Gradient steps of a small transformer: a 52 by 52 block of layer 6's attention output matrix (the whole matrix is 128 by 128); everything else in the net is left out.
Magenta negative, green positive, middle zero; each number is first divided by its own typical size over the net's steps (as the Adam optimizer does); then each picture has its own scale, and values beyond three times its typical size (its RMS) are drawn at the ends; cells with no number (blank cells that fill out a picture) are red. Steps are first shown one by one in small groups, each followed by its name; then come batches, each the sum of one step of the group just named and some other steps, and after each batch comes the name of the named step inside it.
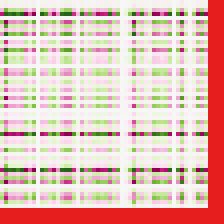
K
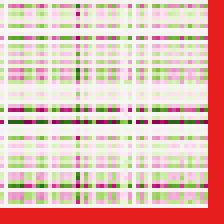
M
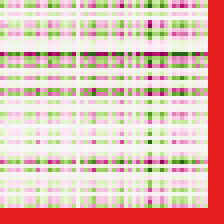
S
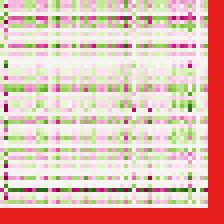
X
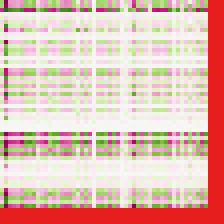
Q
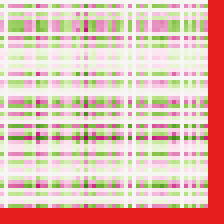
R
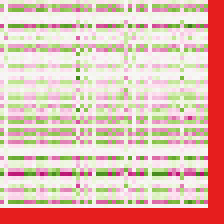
M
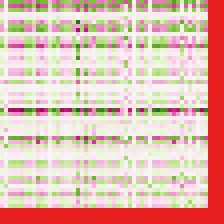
R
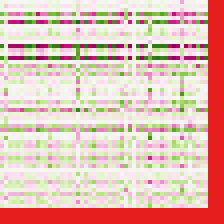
X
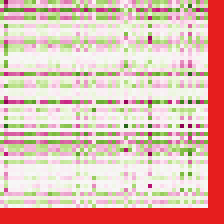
Q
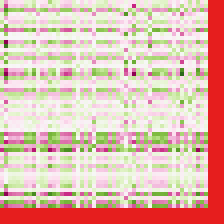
Q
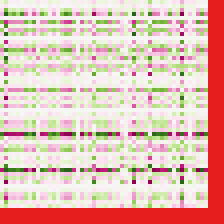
K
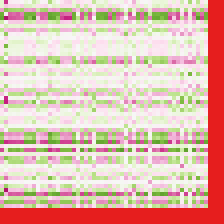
Q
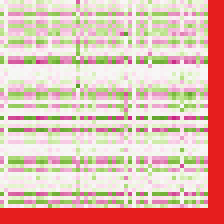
S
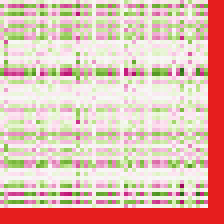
M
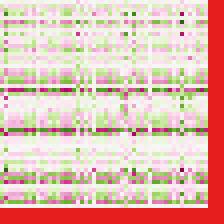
K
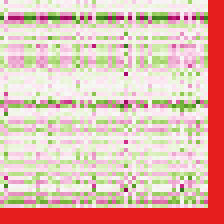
X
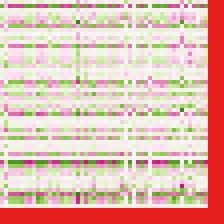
X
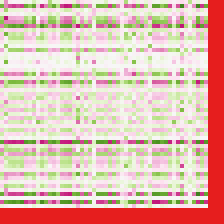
M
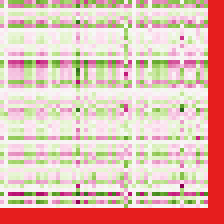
M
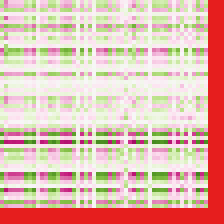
Q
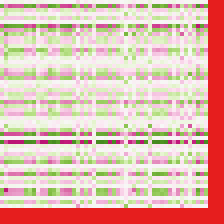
Q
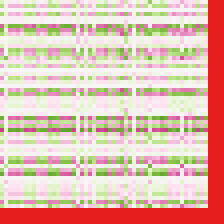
S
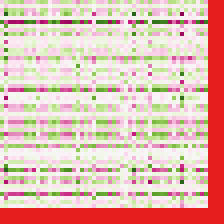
K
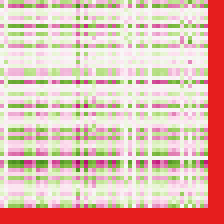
R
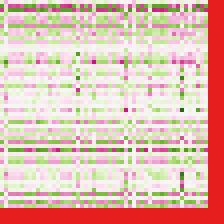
M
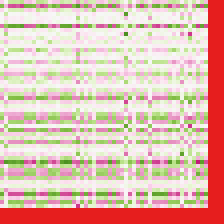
M
